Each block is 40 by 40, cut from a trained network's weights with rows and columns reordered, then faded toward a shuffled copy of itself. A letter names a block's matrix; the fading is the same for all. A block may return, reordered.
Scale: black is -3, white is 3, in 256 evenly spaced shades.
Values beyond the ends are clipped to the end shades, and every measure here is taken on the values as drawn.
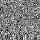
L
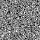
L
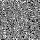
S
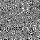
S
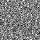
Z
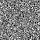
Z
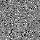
S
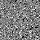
S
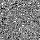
S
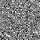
L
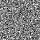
Z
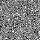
S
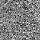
S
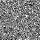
Z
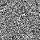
Z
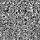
L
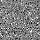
S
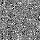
S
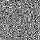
S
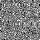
L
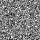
Z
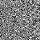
L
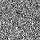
Z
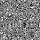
S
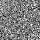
Z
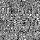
L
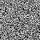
Z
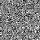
L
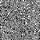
S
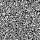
Z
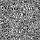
S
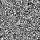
Z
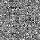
L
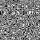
S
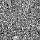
L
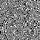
S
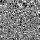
S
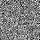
Z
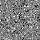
S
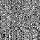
L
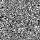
Z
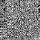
L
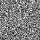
Z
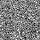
Z
